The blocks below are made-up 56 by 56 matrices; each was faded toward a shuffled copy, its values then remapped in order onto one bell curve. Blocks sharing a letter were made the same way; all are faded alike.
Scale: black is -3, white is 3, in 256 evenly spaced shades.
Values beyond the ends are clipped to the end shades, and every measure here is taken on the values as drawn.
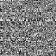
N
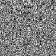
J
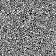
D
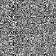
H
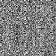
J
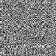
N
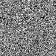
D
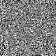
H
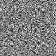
J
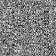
J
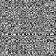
N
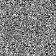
H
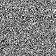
D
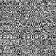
N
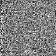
H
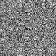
J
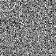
H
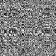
N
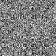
J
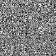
H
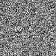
J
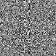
H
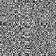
N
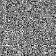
H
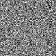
J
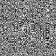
J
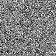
D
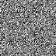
H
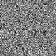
J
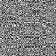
N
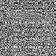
N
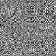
N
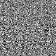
H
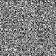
J
